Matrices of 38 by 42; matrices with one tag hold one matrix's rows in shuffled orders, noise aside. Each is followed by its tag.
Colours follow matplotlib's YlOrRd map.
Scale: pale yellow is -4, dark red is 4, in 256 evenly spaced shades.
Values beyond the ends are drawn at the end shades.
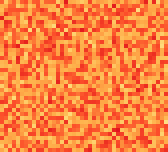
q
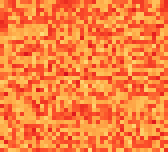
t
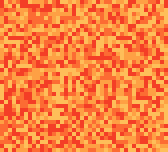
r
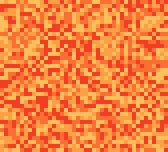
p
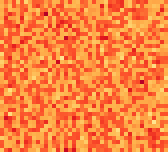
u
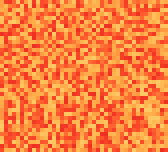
u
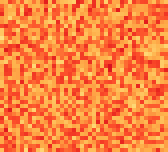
u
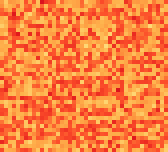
t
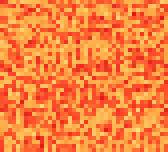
t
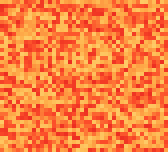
t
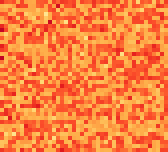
t
